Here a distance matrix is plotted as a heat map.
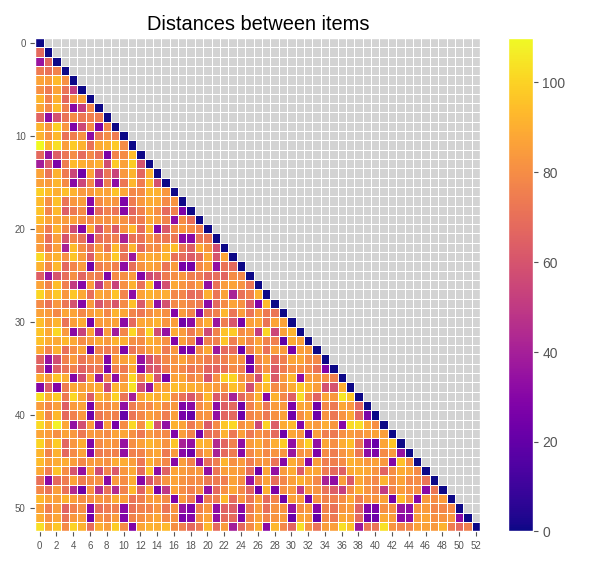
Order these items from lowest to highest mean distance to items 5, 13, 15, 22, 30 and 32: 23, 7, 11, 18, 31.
18, 7, 31, 23, 11
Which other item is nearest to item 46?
26
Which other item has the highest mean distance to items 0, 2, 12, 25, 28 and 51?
11
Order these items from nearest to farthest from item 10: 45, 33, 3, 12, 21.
33, 21, 3, 12, 45
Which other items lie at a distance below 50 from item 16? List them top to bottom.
19, 29, 32, 42, 45, 49
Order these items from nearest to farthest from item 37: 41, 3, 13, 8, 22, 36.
13, 8, 3, 22, 36, 41
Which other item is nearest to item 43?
40
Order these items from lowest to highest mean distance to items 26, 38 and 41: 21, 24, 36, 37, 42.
36, 21, 24, 42, 37
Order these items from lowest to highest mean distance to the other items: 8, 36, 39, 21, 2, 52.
21, 39, 8, 36, 52, 2
